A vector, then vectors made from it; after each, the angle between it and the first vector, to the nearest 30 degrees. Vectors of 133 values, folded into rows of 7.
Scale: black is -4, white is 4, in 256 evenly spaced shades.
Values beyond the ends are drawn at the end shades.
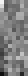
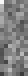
30 degrees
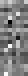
90 degrees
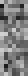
120 degrees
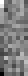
30 degrees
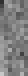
150 degrees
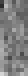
150 degrees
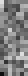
30 degrees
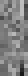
60 degrees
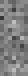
90 degrees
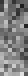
120 degrees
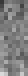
150 degrees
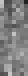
60 degrees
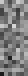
90 degrees
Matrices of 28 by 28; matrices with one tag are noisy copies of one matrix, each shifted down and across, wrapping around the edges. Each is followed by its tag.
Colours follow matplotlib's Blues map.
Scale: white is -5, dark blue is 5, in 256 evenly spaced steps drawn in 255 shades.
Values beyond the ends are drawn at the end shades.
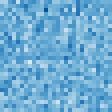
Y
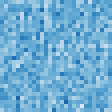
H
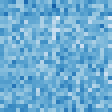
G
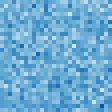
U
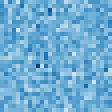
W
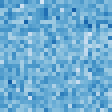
G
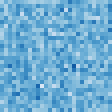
W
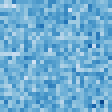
W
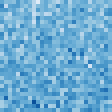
G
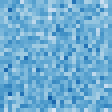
G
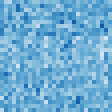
G
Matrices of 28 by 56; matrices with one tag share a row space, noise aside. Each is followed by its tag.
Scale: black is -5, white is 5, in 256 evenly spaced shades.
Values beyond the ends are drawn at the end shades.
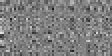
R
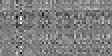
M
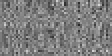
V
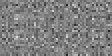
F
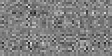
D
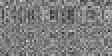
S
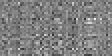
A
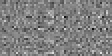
V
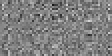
A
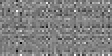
M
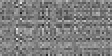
M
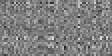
V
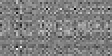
M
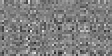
D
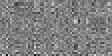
F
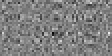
A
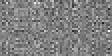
F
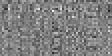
A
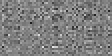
A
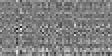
M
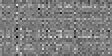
M
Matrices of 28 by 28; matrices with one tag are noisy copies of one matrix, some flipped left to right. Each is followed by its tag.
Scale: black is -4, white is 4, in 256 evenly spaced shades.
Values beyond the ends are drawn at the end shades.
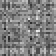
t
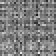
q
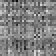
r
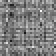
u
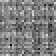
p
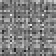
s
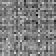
q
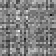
t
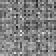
q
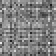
u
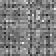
t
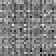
s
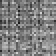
q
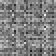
s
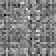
t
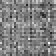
u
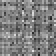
p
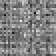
t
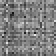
u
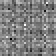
s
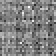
p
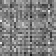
u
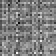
q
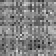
r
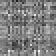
r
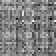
p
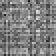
t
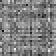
u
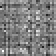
t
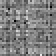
t
